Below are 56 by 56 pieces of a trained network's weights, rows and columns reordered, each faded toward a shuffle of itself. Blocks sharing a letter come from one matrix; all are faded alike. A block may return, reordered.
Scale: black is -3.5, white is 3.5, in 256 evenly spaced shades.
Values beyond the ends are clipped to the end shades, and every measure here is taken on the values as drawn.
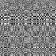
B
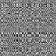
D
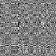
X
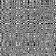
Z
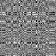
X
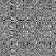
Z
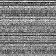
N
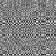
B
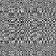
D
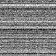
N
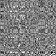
D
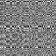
B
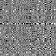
Z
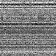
N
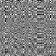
D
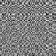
B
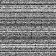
N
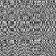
B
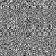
D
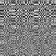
B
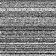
N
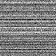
N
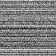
N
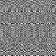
B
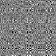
Z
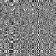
D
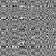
X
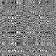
Z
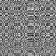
B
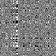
D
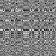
X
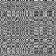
B
